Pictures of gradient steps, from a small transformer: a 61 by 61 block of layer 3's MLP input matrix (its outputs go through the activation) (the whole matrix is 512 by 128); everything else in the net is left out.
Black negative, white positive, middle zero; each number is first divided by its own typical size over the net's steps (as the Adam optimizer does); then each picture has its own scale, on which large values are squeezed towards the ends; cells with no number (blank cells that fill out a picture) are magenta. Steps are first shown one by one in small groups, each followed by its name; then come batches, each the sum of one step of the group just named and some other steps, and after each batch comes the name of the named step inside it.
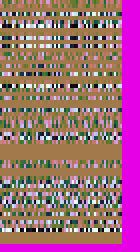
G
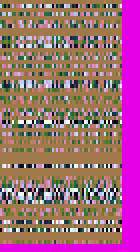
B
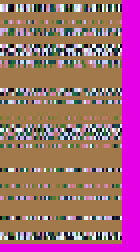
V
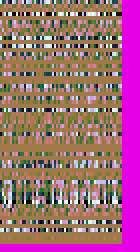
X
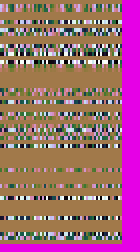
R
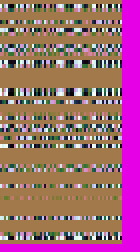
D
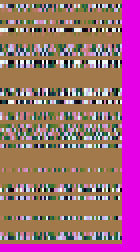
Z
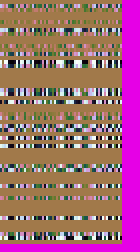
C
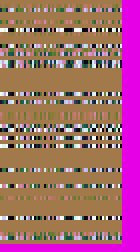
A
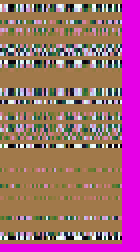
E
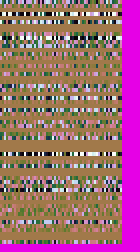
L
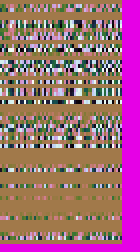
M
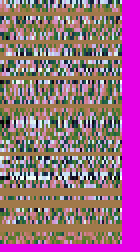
R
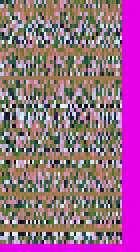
D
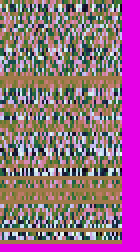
E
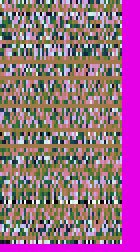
X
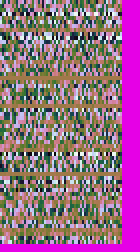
L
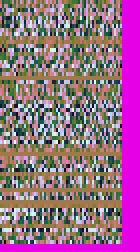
D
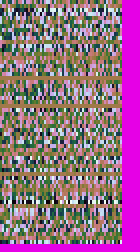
X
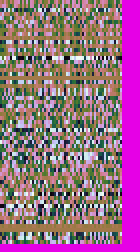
Z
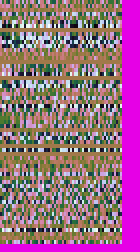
G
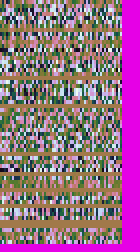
M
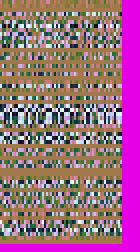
G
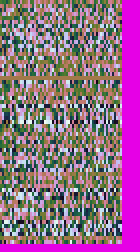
B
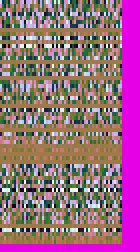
B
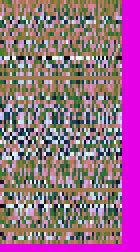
R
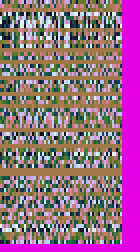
L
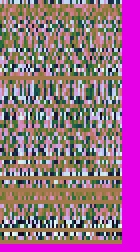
M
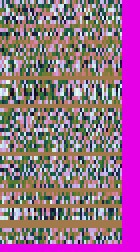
D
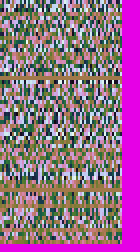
M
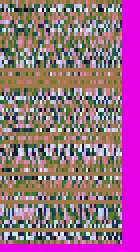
E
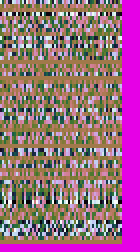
X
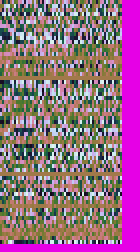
L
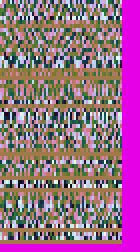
C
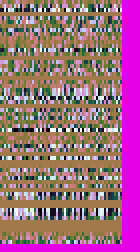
M
